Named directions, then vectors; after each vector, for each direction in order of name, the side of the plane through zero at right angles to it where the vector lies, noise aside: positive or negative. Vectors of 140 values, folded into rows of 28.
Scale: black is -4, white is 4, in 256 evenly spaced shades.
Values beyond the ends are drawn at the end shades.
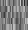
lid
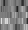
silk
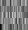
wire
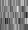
positive, negative, positive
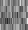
positive, negative, negative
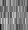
positive, positive, positive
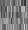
positive, positive, negative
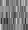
negative, negative, negative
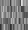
negative, negative, positive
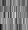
positive, positive, positive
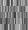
negative, negative, negative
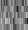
negative, positive, negative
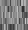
negative, negative, positive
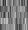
positive, positive, positive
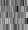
negative, positive, negative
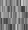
negative, negative, positive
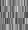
positive, negative, positive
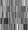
negative, negative, negative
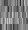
negative, positive, positive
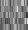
positive, negative, positive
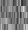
positive, positive, negative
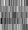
positive, negative, negative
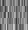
positive, positive, positive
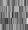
positive, negative, negative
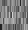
negative, positive, positive
